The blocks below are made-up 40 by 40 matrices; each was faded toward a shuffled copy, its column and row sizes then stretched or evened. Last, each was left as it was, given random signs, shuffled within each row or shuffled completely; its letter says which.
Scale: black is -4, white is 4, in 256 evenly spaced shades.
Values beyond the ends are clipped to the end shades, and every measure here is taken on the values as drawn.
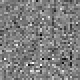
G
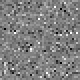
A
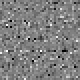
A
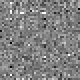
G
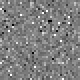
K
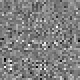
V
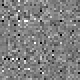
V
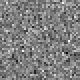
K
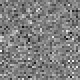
V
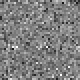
A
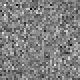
K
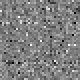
A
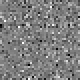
G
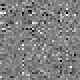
V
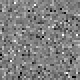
K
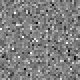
K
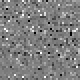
A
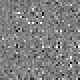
V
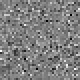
A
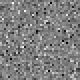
K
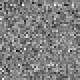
A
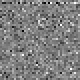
A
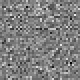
V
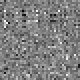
V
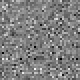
V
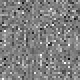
V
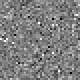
K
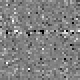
G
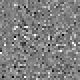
G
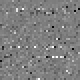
A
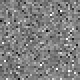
K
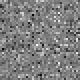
V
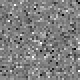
K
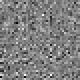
V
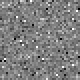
K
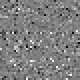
A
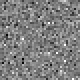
K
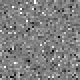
K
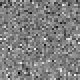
A
